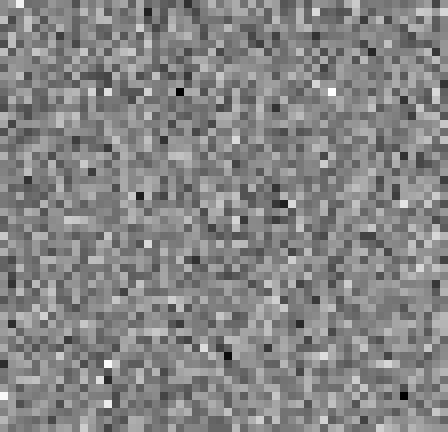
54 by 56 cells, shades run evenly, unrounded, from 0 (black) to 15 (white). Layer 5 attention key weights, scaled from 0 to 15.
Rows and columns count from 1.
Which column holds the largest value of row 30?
55
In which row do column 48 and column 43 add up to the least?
35
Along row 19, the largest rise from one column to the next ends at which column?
15
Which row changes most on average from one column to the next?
12
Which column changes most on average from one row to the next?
14
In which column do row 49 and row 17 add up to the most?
46
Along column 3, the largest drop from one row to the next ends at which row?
2
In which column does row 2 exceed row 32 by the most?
40
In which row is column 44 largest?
36
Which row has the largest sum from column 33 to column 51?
51
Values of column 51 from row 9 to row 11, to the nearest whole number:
8 5 8
